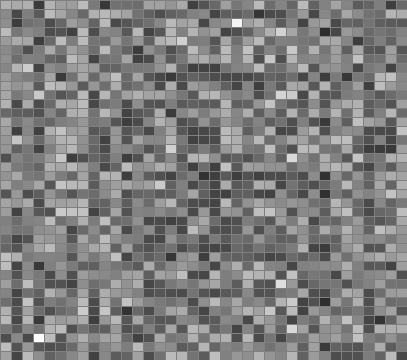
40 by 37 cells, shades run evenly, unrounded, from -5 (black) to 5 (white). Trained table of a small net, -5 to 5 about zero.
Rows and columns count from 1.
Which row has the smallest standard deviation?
27
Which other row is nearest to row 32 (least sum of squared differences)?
39
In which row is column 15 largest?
21
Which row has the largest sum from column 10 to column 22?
11
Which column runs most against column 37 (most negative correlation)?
23
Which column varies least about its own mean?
34
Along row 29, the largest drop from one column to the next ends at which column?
12
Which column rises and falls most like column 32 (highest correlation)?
6
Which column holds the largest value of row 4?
26
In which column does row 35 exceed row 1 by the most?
10
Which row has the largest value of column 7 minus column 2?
24
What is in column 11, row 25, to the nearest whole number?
-1
